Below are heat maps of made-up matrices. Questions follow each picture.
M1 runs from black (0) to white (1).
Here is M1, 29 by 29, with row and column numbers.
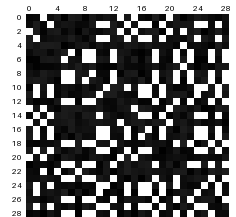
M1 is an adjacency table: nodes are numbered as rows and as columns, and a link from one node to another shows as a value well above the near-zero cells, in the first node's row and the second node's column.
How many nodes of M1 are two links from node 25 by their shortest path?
3
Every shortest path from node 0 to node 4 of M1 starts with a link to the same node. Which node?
node 2
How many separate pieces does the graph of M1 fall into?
2
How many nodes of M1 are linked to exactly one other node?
2
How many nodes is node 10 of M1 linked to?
10
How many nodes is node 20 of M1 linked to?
4
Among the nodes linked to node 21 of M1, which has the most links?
node 24
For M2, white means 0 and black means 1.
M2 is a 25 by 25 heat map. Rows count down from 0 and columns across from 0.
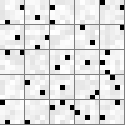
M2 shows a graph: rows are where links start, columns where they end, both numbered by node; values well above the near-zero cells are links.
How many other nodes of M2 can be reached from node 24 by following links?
7
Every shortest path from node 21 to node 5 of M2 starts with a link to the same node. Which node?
node 10
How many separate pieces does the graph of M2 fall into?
8
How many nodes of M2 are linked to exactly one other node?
11
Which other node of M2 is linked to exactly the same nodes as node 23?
node 12
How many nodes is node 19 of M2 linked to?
1
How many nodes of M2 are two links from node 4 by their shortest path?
2
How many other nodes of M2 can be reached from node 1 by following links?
7
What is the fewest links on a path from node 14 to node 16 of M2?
6
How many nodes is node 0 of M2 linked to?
1
